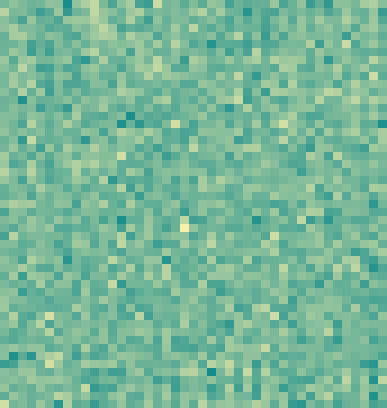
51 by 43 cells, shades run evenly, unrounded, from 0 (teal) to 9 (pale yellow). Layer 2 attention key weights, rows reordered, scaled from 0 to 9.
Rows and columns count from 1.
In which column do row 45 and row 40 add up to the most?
6
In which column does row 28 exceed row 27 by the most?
21
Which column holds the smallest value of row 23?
13
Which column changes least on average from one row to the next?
33
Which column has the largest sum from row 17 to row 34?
4
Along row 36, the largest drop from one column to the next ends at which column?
14
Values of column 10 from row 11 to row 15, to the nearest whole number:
3 3 5 4 3
